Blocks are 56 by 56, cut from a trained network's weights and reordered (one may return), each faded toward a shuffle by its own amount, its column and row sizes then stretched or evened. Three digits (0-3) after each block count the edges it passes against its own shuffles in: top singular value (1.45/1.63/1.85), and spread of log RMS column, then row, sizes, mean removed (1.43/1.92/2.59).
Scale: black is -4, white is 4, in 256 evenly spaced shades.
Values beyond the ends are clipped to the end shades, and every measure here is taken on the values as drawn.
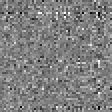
1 1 2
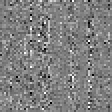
0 3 1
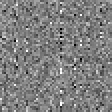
3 2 0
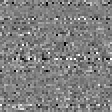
1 0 3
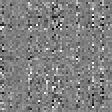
0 3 2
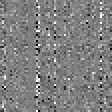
3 3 1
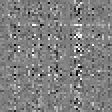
0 3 2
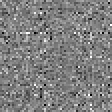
1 2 2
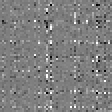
1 3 2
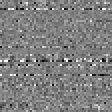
3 0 3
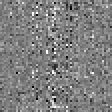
0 3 1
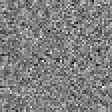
2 0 0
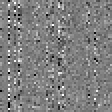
1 3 0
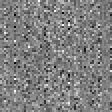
0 3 0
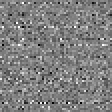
0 0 3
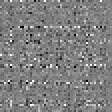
1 2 3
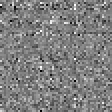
1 2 2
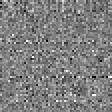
3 1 2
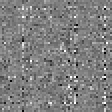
2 2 2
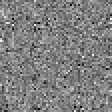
1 1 0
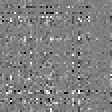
0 3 3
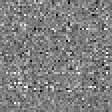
1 1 2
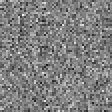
1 0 0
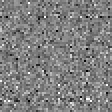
0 1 1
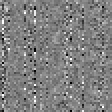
3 3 0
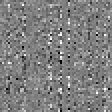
1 3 1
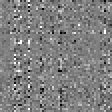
0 3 2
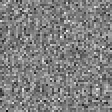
2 0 0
